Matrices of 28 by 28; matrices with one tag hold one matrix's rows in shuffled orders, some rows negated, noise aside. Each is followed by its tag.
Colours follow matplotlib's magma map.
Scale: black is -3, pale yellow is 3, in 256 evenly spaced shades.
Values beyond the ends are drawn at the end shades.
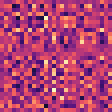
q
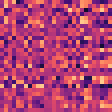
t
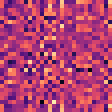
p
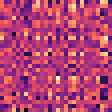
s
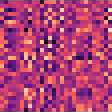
p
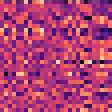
t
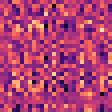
q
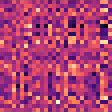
s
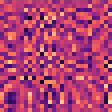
p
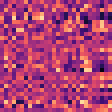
t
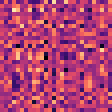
q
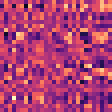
t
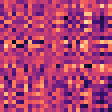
t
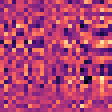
t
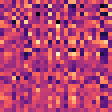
s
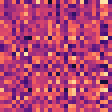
s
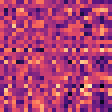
t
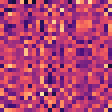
p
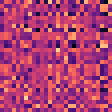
s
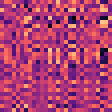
s
